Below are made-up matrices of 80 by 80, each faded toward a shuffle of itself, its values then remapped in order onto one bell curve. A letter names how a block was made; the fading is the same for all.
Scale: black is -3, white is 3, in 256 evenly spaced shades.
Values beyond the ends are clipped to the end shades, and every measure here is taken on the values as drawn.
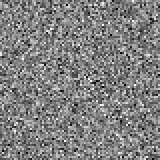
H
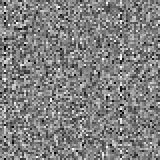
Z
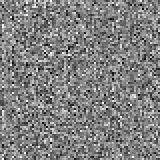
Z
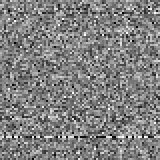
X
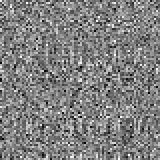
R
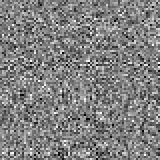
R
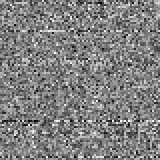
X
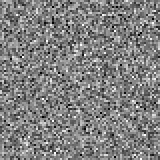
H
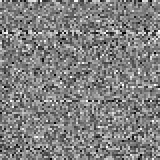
X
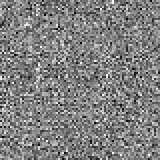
R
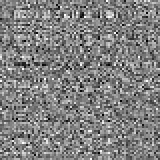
R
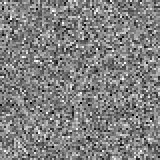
H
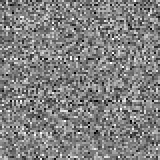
X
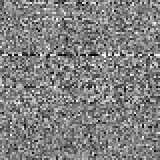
X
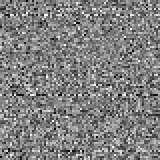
X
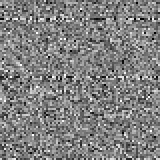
X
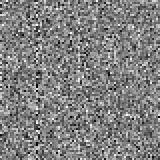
Z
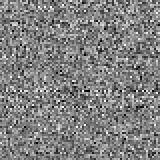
X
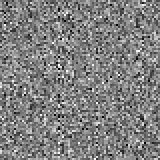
Z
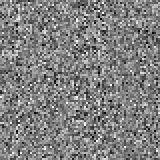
Z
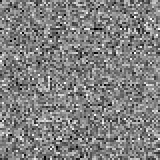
X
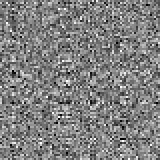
R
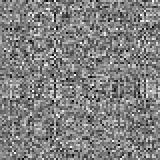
R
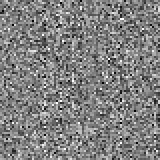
Z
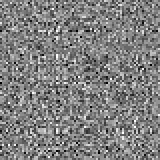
R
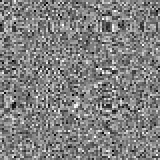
R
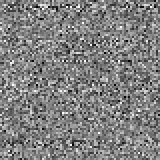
X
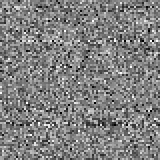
X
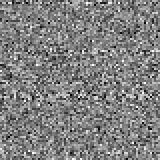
X
